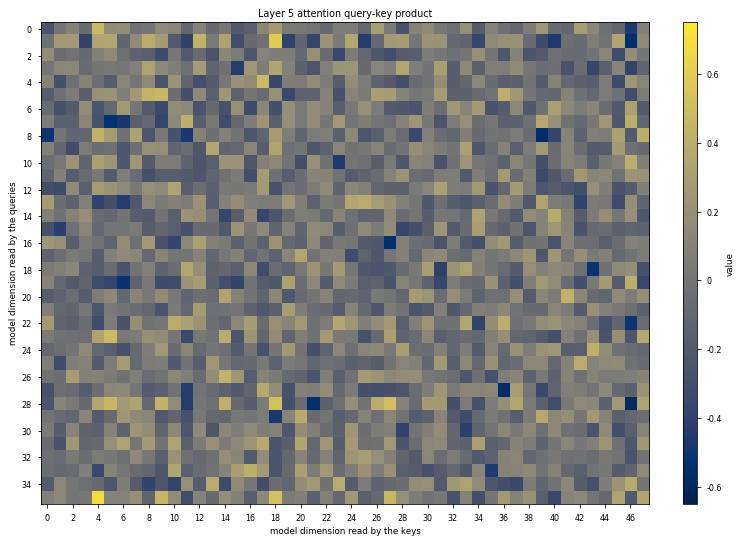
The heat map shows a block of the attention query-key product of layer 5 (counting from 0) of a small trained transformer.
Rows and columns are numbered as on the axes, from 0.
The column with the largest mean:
24
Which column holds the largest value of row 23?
5
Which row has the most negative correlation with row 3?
6
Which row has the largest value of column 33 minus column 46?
22
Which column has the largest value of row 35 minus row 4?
18
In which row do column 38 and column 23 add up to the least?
2
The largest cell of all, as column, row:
4, 35
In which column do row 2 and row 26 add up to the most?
14
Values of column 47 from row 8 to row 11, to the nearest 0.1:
0.4 -0.1 0.1 0.2
